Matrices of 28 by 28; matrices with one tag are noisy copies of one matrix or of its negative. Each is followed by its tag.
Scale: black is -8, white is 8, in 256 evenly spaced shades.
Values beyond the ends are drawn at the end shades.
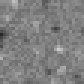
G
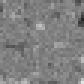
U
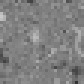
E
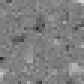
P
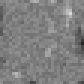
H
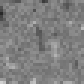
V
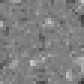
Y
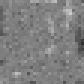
H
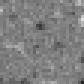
U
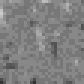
V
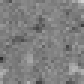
P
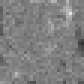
H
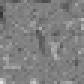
V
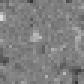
E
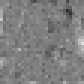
H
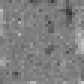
H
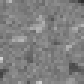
P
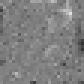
H
